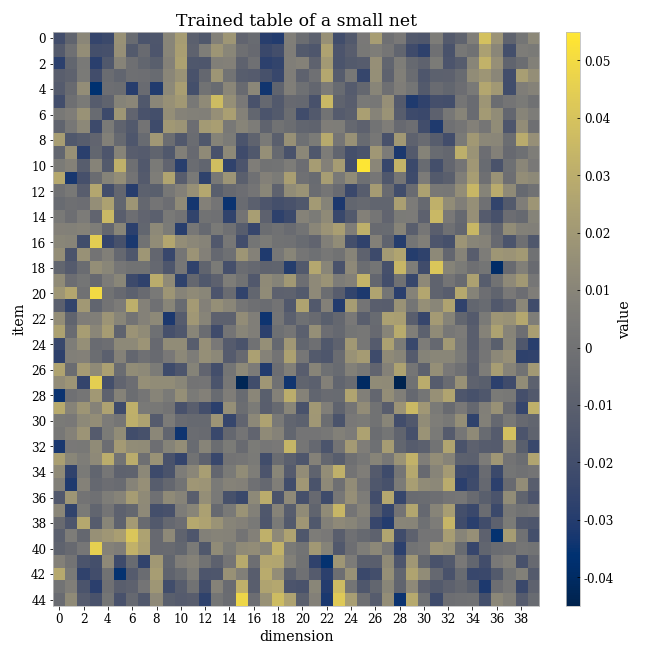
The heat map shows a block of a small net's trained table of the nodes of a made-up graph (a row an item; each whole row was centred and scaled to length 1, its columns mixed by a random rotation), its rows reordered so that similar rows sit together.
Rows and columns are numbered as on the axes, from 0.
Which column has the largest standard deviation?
3
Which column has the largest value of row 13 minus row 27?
28
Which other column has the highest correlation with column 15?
18
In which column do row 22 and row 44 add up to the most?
15
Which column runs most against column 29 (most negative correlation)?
5
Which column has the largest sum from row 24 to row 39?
32
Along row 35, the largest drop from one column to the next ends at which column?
33
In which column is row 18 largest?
31
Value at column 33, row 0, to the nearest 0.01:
-0.01
